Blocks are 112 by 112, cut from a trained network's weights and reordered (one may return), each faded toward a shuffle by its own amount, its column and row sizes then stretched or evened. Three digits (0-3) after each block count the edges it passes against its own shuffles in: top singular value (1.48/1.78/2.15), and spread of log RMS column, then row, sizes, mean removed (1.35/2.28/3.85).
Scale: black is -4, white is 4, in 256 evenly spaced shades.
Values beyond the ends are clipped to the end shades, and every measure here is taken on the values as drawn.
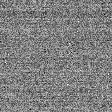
1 1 0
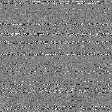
0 0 3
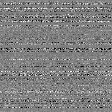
2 1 3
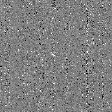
0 2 1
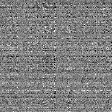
3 2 2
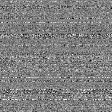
1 0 3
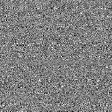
2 0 2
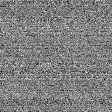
1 0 2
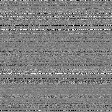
3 0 3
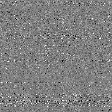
0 1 2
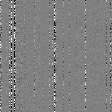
3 3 0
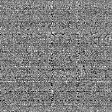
2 2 2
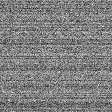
3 0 1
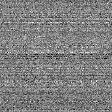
3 1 2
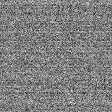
1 1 0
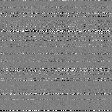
2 1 3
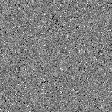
2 0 0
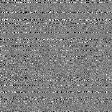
1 1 3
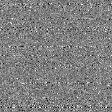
2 0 2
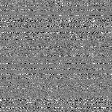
0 1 3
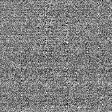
1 2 0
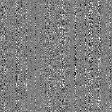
1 3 1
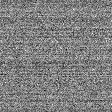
2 0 1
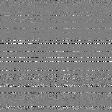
3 1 3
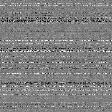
3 1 3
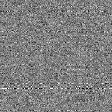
3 0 2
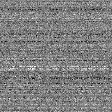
3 1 2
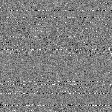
3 0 2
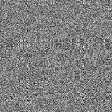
3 1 1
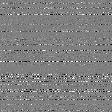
2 0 3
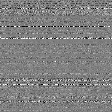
2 0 3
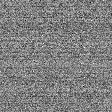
1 0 1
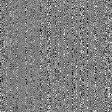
0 3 0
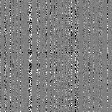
1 3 1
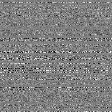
0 1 3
